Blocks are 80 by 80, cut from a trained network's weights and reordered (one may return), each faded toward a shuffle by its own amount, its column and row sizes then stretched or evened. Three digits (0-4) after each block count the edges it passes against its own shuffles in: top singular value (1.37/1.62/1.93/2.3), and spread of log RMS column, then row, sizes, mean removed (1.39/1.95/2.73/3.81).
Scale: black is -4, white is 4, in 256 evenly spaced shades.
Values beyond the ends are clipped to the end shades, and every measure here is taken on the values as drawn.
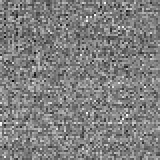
1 2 0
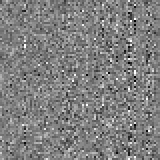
0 3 0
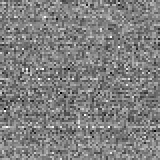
1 0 2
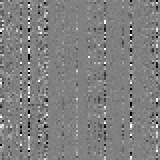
4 4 0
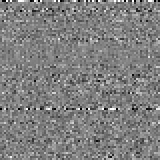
2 0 3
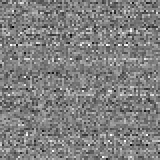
1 0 3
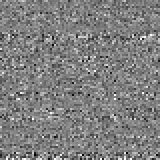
0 0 3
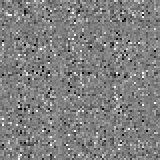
1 2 1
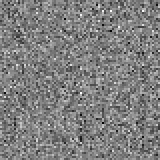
0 2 1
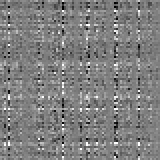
4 4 1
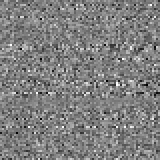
1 0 3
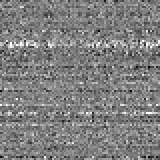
3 1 3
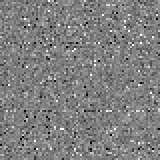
1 1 1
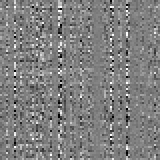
2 4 0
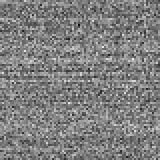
2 0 0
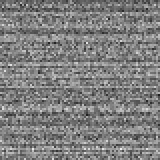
4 0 1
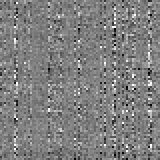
1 4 0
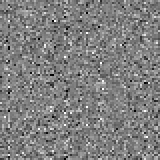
3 2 1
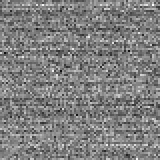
3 0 1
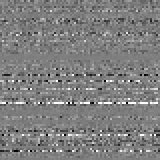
3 0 4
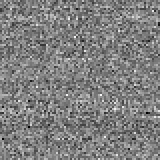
0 0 2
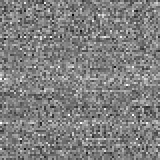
1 1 2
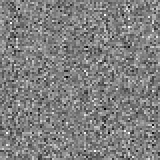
0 2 1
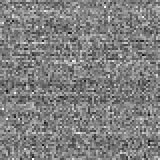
2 1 1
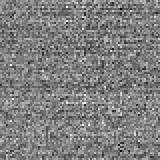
2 2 0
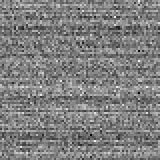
4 1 1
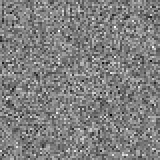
0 0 1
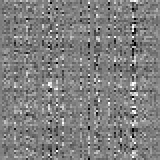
3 4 0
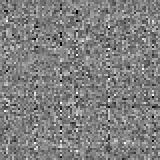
0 3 1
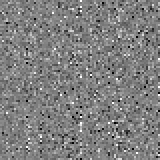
1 2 0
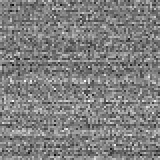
3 1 1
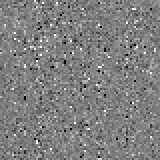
0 2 0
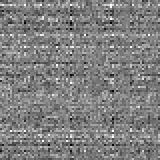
4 3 2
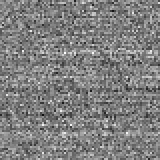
2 1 1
